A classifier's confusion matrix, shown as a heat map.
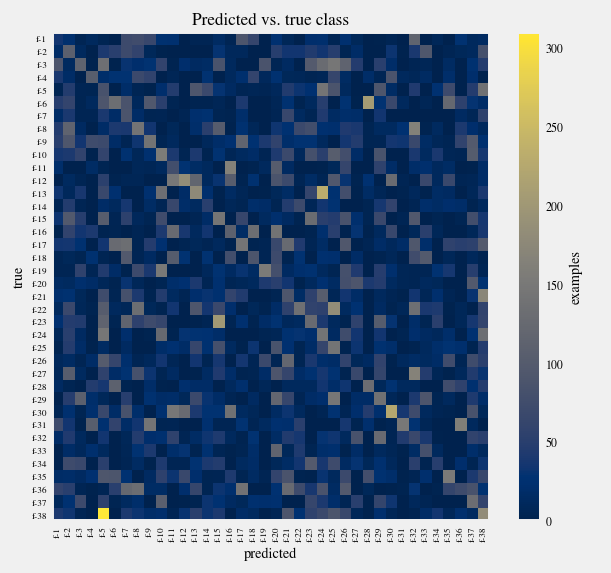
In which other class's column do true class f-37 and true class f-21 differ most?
f-38
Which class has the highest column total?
f-5
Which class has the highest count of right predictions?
f-30
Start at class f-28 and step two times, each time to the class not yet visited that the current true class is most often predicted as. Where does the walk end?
f-35
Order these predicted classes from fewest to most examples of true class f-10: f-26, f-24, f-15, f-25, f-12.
f-12, f-15, f-24, f-26, f-25
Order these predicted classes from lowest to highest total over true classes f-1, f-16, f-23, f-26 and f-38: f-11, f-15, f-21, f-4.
f-4, f-11, f-21, f-15
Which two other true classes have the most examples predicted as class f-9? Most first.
f-31, f-6
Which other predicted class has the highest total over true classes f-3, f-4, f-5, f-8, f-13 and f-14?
f-24
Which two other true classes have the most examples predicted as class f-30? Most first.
f-12, f-4
